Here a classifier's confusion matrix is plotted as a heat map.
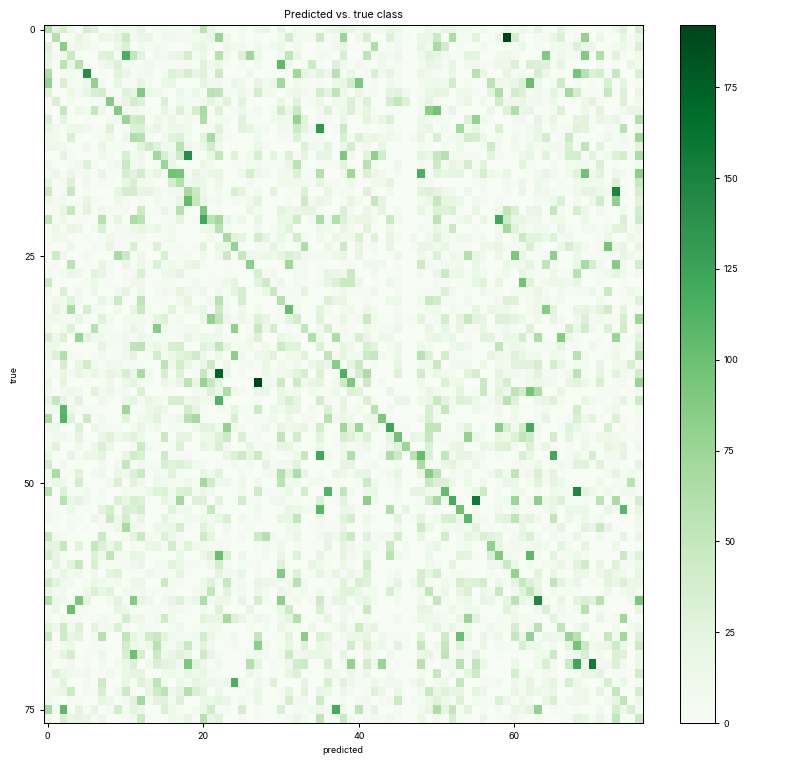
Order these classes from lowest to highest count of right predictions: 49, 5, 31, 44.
49, 31, 44, 5
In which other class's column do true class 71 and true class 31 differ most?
64
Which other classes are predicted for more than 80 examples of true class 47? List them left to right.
35, 48, 65
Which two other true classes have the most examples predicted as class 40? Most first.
6, 44
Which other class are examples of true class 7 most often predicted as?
12
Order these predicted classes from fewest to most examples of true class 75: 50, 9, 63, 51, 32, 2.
32, 51, 9, 50, 63, 2
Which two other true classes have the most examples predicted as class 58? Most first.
21, 44
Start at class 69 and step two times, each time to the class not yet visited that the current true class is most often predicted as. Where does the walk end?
35
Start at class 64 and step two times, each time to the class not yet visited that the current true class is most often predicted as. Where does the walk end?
10
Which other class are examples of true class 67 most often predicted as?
53
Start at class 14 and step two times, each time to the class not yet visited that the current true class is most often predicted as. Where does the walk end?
73
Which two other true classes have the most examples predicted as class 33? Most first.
67, 24
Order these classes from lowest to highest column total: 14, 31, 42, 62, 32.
42, 14, 31, 62, 32
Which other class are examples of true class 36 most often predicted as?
24
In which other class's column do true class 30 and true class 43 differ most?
2
